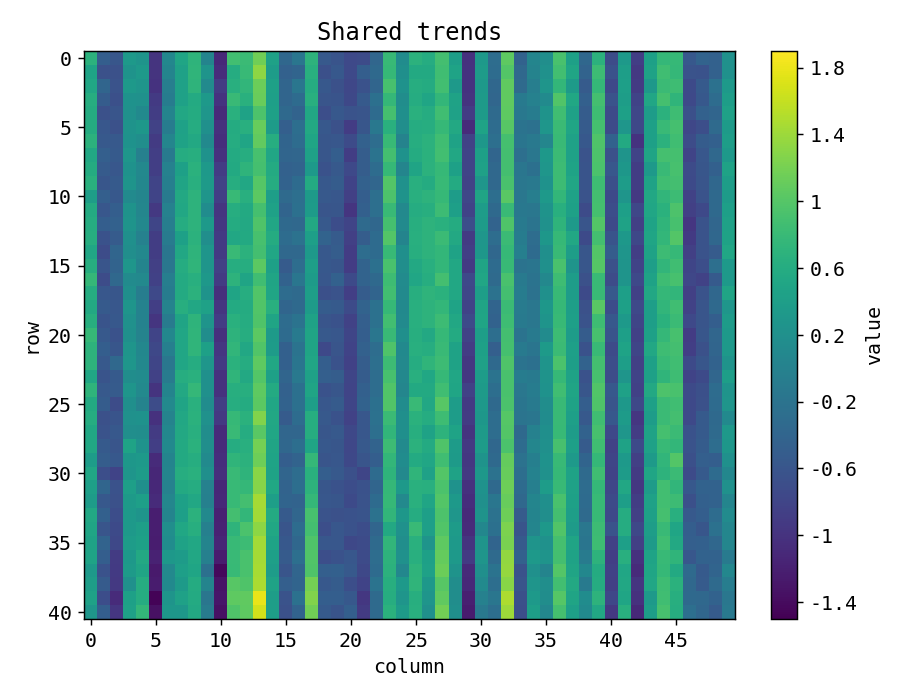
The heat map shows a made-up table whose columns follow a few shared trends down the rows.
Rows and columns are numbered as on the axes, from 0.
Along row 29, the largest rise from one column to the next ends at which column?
11
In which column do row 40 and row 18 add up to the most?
13
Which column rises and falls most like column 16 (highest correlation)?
0
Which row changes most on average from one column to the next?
40
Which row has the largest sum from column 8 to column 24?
39
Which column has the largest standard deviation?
17
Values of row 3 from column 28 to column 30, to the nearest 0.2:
0.4 -1 0.4
